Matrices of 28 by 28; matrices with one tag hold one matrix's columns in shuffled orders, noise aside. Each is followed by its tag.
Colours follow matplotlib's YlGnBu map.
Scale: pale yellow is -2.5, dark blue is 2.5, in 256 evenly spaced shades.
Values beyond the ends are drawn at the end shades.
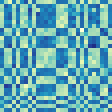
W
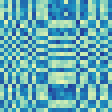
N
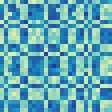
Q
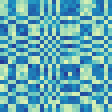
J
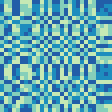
J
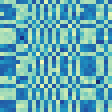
Q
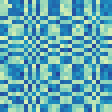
J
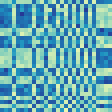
W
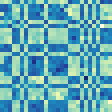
Q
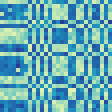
Q
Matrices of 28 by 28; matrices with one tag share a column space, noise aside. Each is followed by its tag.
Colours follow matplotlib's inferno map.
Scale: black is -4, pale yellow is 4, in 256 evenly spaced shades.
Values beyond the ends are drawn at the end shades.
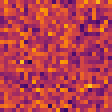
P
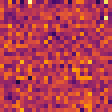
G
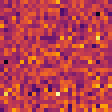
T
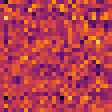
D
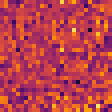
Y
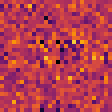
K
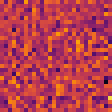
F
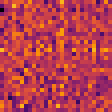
F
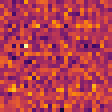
T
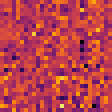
F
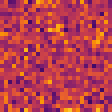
Y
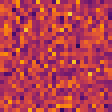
P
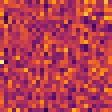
P
